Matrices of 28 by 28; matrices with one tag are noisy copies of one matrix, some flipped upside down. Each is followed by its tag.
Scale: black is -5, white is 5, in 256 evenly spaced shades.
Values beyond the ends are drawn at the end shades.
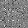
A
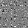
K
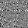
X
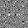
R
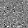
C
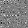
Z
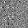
A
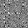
R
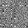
K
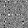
R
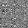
K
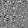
C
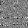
X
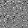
C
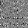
X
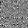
X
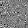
Z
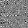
Z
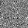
X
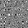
R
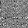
X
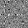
R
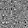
K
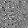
A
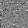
X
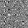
R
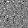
C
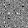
R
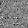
X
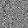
A
